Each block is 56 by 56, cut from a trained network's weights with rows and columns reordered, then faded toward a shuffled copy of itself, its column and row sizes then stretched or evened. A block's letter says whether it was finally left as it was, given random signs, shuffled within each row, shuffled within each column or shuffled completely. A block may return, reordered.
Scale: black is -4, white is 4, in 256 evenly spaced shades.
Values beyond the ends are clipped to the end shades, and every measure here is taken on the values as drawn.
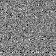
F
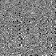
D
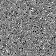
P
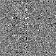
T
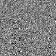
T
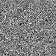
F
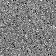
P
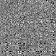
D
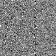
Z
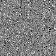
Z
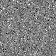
P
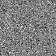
F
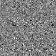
T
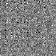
D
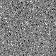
P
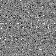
F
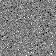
P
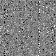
Z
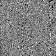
Z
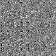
D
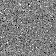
P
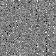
Z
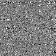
T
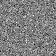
P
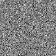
Z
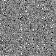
Z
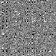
D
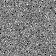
P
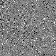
Z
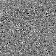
F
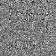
T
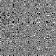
D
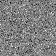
P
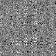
D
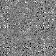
T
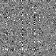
D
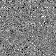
F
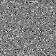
F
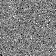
P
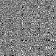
D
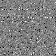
F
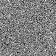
P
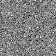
T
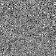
T
